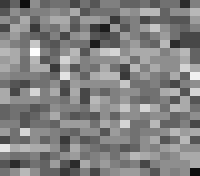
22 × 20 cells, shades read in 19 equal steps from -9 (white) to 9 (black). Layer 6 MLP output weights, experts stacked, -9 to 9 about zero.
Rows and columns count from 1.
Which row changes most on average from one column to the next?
12
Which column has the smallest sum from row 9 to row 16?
11
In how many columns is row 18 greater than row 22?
8
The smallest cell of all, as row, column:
7, 4
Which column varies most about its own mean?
20
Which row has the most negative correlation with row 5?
10
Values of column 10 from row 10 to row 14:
-3 -1 0 -4 -3
